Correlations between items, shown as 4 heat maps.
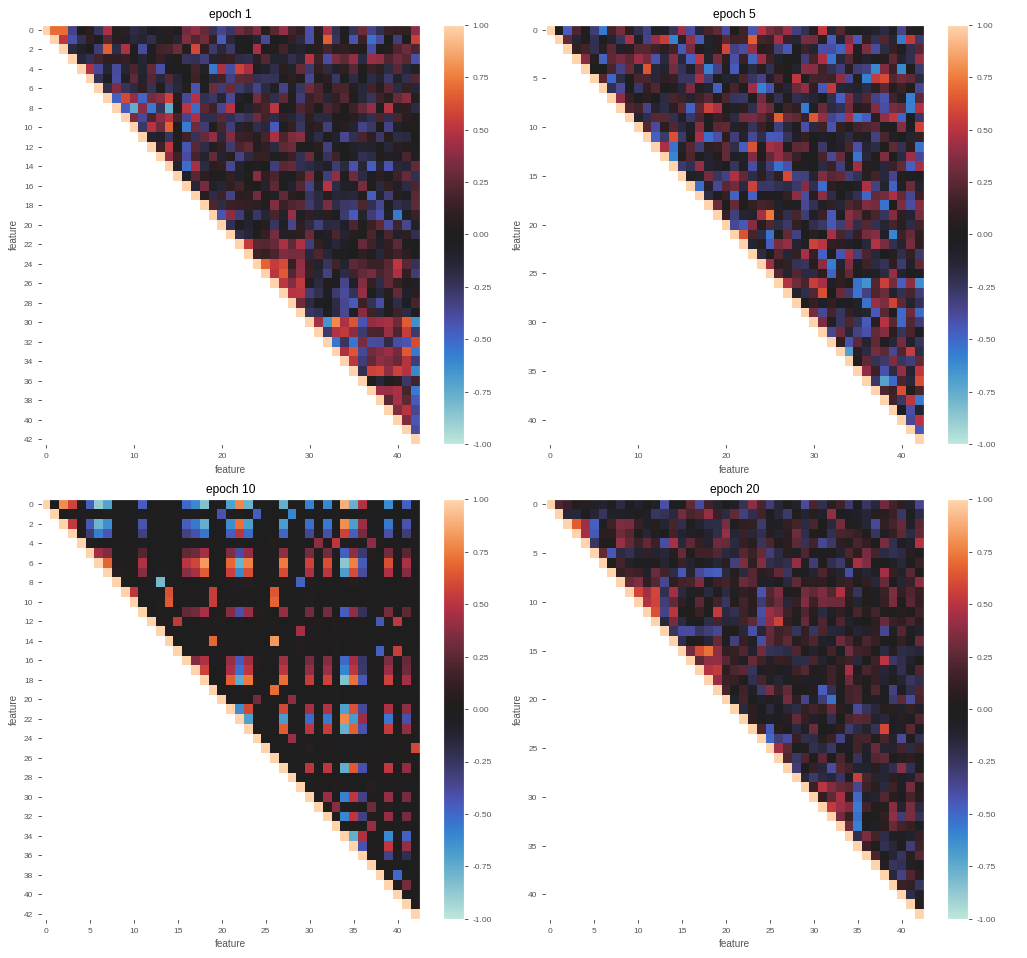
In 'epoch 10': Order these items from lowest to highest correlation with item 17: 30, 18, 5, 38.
38, 5, 30, 18
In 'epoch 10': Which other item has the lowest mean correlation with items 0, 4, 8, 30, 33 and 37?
13
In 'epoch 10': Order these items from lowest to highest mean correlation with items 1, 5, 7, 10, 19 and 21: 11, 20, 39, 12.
20, 12, 11, 39
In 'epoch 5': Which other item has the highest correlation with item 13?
1
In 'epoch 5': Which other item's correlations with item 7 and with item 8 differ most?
37
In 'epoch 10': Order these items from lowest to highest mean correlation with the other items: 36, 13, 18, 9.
36, 13, 9, 18
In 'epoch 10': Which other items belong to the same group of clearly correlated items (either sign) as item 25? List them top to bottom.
42
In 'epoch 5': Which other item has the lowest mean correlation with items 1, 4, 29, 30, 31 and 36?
40
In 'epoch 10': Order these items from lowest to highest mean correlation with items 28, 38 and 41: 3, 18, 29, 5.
3, 29, 5, 18
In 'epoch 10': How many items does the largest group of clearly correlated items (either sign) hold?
21
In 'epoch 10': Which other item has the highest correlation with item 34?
0
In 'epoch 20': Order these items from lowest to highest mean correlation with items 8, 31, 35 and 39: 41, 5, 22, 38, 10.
5, 38, 41, 22, 10
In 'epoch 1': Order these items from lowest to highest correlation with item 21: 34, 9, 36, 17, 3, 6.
17, 9, 34, 36, 3, 6
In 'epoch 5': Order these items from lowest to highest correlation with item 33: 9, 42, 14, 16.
9, 14, 42, 16
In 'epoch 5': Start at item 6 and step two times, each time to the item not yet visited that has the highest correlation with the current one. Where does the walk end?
21
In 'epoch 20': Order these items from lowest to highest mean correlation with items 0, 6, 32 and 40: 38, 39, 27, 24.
27, 38, 24, 39
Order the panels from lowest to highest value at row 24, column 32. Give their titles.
epoch 5, epoch 1, epoch 10, epoch 20
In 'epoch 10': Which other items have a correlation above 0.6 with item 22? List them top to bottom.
0, 2, 34
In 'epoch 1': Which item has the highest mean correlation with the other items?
24
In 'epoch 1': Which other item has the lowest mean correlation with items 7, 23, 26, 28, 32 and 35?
20
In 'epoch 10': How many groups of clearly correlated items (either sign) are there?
7
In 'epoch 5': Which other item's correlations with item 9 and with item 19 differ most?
35
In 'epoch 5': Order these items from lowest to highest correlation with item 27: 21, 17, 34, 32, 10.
34, 10, 32, 17, 21
